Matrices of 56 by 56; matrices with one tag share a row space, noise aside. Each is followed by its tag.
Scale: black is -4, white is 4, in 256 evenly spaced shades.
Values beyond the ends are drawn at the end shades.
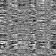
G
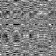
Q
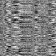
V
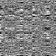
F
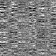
G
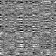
F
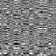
Q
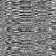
V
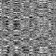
Q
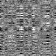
F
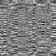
G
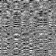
Q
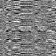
V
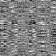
G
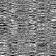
G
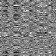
Q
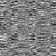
G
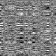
F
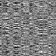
Q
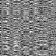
Q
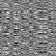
Q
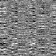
G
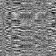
V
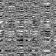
F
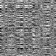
F
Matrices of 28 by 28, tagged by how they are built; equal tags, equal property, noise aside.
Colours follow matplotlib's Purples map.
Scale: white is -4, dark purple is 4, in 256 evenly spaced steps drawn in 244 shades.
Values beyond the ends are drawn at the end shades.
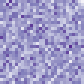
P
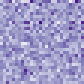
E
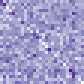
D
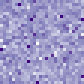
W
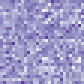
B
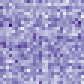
B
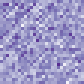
P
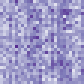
B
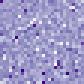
W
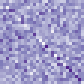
D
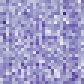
B
